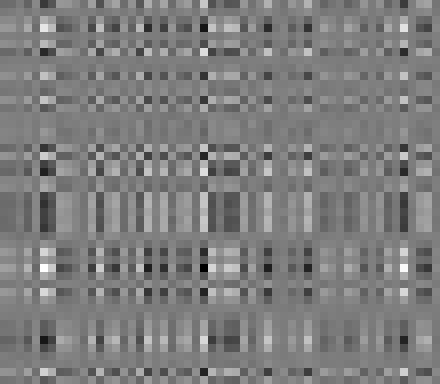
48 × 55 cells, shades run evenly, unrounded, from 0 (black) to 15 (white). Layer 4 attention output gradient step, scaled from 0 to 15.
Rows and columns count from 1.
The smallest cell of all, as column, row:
26, 34
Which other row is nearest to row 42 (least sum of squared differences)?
48
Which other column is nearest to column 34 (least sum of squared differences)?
19
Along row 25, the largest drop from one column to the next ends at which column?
27
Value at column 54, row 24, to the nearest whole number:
6
